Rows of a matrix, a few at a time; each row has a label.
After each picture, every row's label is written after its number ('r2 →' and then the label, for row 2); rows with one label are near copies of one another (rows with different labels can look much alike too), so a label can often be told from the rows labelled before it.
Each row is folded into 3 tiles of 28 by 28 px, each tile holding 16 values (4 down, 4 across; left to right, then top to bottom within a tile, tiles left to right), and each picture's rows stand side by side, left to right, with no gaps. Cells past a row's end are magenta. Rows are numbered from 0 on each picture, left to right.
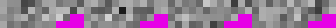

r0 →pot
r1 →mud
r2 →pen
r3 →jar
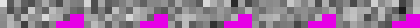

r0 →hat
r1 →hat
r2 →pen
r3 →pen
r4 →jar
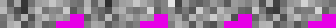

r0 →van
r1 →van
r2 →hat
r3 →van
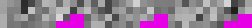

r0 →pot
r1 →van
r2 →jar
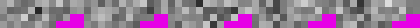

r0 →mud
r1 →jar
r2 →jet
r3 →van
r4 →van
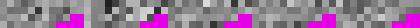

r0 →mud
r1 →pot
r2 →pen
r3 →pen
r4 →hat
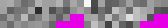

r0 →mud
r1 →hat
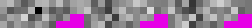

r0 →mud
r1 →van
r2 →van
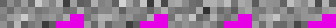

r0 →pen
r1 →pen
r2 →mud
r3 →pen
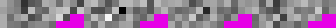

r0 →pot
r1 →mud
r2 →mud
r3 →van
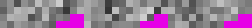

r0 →jar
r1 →pot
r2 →van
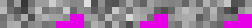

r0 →van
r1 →hat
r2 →jar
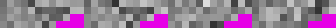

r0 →jet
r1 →jet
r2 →pen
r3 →jar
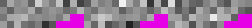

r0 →pen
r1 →pen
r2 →hat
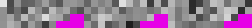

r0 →hat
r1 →pen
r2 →pot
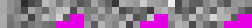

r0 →pot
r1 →jet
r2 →hat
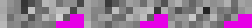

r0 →pot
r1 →pot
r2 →mud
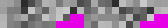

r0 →pot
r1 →jet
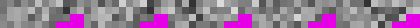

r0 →jar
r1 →jar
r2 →van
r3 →hat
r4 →jet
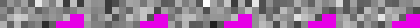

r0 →pen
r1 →pot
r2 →pen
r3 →hat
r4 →hat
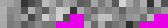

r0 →pot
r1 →pen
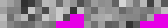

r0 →pot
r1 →pen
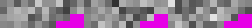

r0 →jar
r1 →jet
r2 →hat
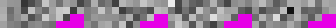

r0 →pot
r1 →jet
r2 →hat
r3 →mud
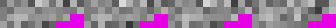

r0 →pen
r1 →pen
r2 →pen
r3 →jar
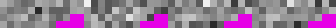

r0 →mud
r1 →hat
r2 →pen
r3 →pen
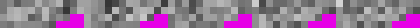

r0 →jar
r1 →pot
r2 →van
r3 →hat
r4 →hat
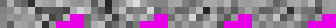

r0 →jet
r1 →van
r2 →mud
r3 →mud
